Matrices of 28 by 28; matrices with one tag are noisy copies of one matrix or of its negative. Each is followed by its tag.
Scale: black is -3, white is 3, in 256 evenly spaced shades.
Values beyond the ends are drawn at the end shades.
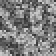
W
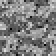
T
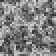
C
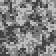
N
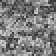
T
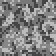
C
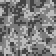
C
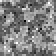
C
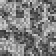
W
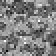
T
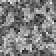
C
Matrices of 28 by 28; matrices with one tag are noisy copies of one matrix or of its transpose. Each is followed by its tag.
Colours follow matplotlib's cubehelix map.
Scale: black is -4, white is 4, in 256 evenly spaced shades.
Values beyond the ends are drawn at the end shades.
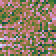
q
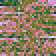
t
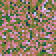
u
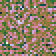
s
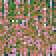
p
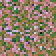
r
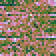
t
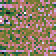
p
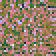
s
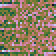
p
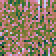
q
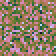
r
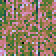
t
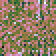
q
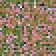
s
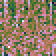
p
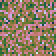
s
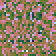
r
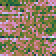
t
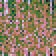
p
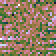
q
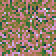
u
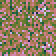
u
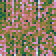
t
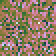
u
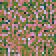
s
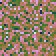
r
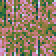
t
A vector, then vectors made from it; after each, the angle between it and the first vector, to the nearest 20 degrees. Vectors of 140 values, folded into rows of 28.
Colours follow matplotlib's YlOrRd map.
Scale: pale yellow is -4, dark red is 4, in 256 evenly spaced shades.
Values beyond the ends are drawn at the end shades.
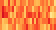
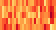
140 degrees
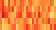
20 degrees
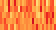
80 degrees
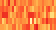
40 degrees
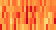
80 degrees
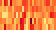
120 degrees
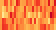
160 degrees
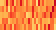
120 degrees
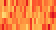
140 degrees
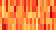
140 degrees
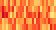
20 degrees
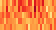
80 degrees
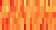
100 degrees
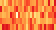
120 degrees
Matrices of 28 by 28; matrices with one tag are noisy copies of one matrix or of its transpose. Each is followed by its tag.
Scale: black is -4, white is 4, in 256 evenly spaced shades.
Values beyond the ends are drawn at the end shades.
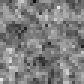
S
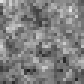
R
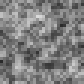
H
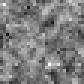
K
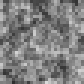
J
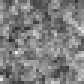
J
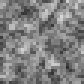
K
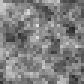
R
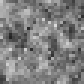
R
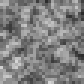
K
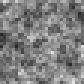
J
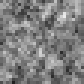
K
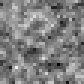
H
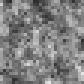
J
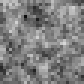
R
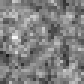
H
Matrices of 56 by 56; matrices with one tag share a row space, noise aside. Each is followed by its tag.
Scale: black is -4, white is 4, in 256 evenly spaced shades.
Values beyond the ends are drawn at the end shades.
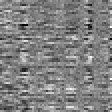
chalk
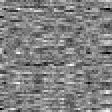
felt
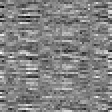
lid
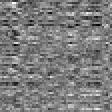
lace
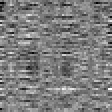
lid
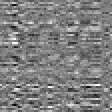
lace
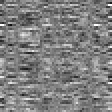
lid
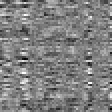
chalk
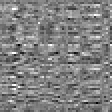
lace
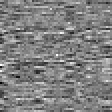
felt
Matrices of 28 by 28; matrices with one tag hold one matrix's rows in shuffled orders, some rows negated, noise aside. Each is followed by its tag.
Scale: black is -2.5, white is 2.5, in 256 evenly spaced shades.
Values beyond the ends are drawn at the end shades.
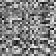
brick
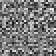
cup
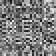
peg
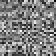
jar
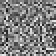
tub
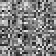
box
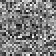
peg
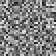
tub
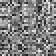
box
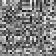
peg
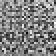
cup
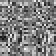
box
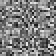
brick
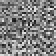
jar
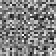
cup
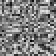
brick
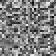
brick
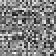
jar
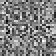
tub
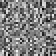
tub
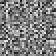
tub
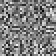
tub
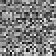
peg
